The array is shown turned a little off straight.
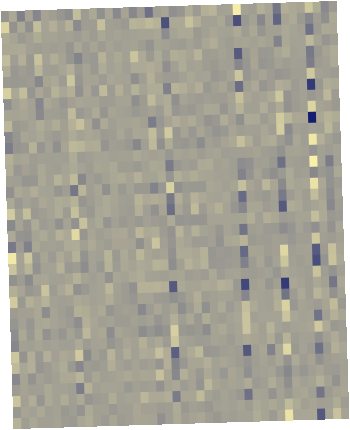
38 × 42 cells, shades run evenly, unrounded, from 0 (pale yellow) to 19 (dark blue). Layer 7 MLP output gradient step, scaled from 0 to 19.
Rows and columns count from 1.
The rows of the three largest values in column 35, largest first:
26, 19, 2
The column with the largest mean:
30
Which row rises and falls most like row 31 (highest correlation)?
12
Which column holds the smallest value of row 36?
1
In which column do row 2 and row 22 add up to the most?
21
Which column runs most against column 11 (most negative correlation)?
27
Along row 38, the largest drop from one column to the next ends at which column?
40
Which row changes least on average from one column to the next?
14
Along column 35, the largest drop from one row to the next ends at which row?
28
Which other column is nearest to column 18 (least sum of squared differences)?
42
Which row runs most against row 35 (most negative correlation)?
32
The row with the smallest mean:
23
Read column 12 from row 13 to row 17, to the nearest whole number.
6 7 7 8 7
